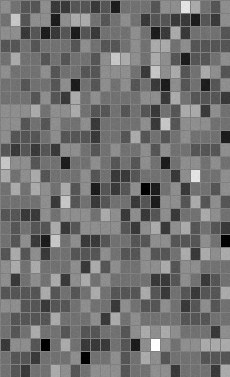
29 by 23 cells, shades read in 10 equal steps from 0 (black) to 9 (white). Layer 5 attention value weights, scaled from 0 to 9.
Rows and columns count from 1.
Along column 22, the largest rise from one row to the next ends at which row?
27
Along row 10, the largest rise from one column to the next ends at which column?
17
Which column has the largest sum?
1
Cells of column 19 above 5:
4
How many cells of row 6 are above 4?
10
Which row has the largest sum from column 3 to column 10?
9
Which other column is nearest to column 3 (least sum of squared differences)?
22
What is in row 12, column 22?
3
